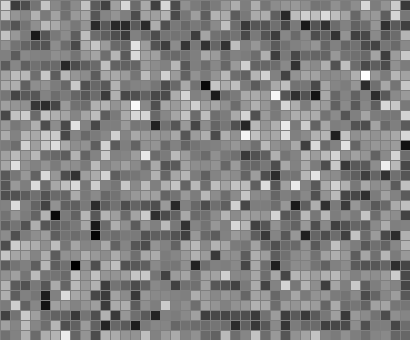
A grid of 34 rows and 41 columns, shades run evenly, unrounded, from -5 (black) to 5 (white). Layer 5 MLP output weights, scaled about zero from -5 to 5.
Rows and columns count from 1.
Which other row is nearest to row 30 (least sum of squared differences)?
31
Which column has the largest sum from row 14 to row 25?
24
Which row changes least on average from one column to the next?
20
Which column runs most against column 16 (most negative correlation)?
28
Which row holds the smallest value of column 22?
10
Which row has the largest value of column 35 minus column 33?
15
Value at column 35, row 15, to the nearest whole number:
4
